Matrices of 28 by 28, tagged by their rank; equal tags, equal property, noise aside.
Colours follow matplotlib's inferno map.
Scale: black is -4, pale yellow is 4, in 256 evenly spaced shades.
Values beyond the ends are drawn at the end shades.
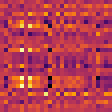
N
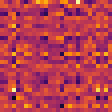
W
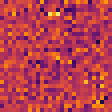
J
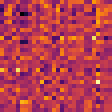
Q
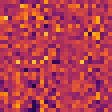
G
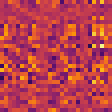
W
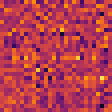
G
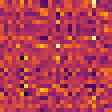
Q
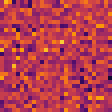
J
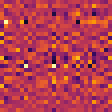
Q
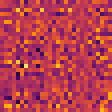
G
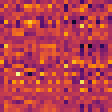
Q
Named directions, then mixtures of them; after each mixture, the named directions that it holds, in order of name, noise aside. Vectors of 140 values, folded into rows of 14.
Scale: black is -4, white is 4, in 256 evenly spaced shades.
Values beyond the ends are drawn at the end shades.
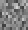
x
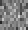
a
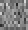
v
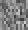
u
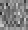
v.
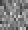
a.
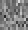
u, v.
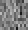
a, u, v.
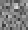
u, x.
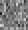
u, v.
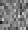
a.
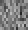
a, u, v.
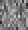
a, v.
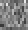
v, x.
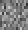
a, v, x.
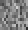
a, u, x.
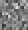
x.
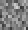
a, x.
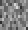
a, x.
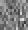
a, u, x.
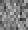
a, u, v.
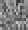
u, v.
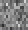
u, v, x.
